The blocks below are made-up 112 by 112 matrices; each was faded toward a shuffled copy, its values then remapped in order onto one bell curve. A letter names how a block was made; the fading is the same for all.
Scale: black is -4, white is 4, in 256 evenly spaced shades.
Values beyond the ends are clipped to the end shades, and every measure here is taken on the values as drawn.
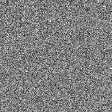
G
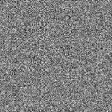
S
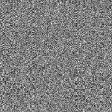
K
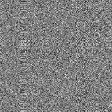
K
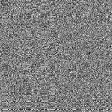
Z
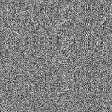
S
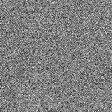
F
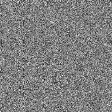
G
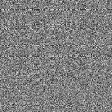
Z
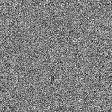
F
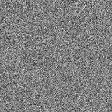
F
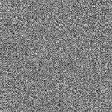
S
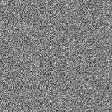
K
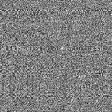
Z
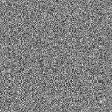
K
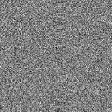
S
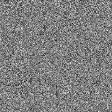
G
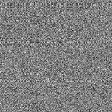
Z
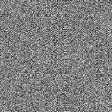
K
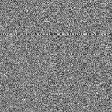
Z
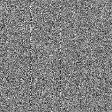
G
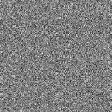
S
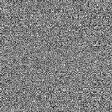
Z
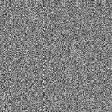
K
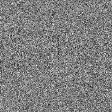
G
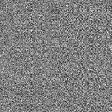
K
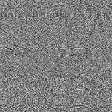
Z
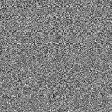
Z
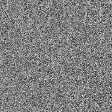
G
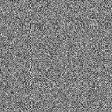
K
